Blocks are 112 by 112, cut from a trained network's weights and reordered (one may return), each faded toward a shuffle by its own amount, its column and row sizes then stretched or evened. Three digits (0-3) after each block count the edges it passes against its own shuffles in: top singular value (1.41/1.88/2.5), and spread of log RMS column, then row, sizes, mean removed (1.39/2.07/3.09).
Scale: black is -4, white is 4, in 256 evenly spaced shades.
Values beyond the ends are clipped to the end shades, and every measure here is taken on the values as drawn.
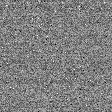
0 0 0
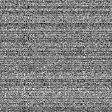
3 2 1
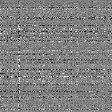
2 2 3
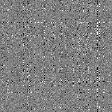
1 3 2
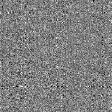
1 2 1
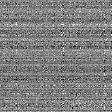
3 2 2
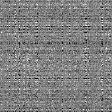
3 3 2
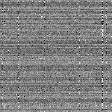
3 2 0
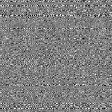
3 0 3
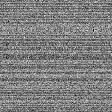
3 1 0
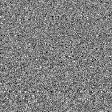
1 0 2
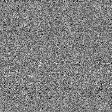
0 2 2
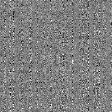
0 3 1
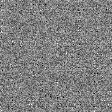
0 2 1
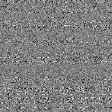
1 1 3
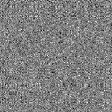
3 0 2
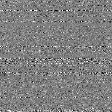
1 0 3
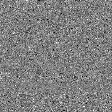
0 0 2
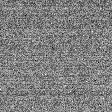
1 0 0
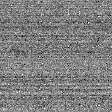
2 1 2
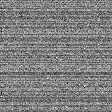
3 1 0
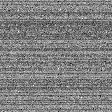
3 0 0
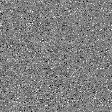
1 0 2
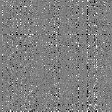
2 3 2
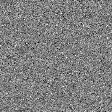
0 0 1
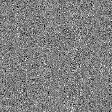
0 2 0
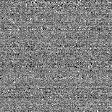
1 1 2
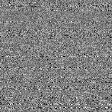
0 1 3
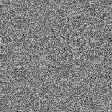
2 0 1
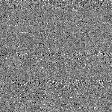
0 0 2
